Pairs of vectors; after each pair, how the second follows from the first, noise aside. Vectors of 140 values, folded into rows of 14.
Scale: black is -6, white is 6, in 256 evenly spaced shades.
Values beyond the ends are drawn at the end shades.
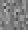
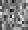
reversed, scaled up.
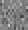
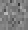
reversed, negated, partly zeroed.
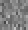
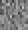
reversed, negated.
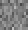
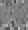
reversed, negated, partly zeroed.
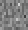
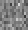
copied.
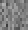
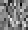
reversed, scaled up.
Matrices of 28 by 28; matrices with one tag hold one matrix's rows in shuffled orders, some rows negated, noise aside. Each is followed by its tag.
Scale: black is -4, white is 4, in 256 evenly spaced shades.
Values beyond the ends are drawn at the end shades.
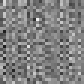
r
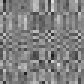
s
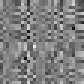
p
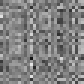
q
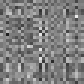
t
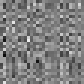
r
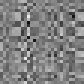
p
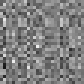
r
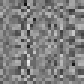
p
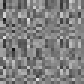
r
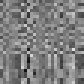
p
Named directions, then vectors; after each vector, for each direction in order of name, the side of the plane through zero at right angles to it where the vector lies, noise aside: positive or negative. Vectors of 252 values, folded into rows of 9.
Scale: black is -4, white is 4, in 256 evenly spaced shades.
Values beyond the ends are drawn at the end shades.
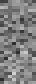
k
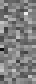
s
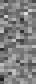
positive, positive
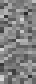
negative, negative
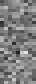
positive, negative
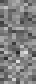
positive, negative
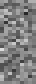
negative, negative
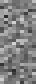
negative, negative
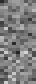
positive, negative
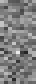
negative, positive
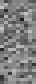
positive, positive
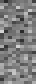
positive, positive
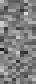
negative, positive
